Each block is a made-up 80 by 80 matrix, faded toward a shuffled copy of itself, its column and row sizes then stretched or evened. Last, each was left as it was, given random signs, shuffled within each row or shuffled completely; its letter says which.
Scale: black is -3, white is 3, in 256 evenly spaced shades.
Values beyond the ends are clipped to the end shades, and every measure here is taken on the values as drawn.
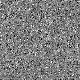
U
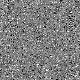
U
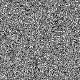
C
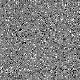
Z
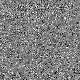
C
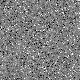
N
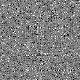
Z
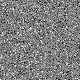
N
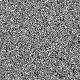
N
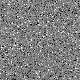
N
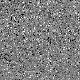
U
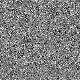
C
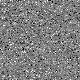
C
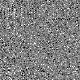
Z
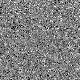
C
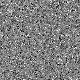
C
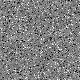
N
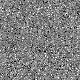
C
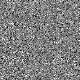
U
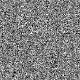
U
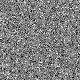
N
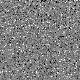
C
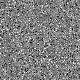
N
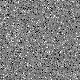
N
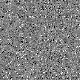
Z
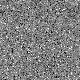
N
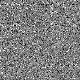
U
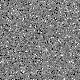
C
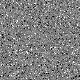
C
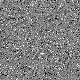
C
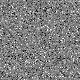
C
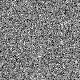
N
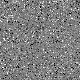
C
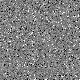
C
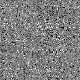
Z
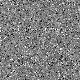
C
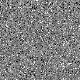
U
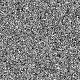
N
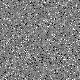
C
